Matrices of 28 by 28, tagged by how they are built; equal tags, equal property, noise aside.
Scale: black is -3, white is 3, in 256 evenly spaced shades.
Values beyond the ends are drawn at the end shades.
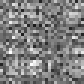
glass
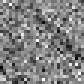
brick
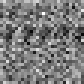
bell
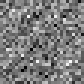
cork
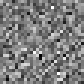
cork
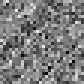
cork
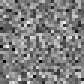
bell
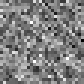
brick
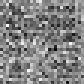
glass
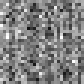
glass
